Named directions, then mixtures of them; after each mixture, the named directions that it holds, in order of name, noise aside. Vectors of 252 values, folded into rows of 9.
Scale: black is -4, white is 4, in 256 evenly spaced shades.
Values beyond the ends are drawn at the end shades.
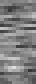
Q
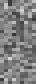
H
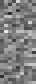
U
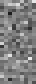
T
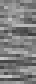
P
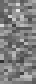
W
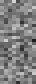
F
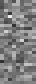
U, W.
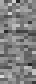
F, P, U.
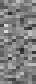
F, T, U.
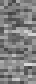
H, P, U.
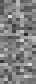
F, U, W.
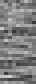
P.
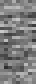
F, Q.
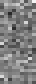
H, T.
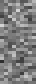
W.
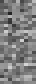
P, U, W.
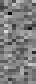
T, U.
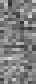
H, Q.
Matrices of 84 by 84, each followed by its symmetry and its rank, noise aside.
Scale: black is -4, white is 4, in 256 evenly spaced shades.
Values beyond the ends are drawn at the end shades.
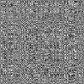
no symmetry, rank seven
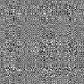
antisymmetric, rank six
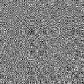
symmetric, rank five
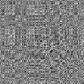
symmetric, rank six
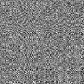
no symmetry, rank six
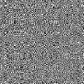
no symmetry, rank seven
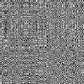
no symmetry, rank five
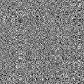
no symmetry, rank seven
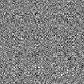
no symmetry, rank seven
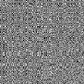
no symmetry, rank five
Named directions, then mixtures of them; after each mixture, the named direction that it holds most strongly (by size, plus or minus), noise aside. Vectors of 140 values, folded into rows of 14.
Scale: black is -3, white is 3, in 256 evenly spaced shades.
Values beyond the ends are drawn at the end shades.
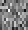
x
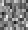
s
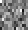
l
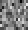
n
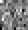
l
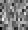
n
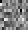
l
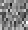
x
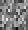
x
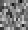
n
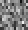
n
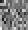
x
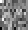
l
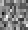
s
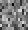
n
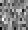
l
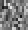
s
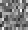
l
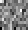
l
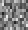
s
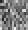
x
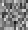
s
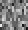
n
